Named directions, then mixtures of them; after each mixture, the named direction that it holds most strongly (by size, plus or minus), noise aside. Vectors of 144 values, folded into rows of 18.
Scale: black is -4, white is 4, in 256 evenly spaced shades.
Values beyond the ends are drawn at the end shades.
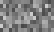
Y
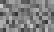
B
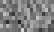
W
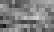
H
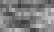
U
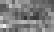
H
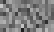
B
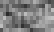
U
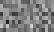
B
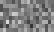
B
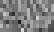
W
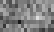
W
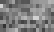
H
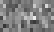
Y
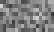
B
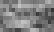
U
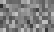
B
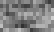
U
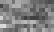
H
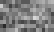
H
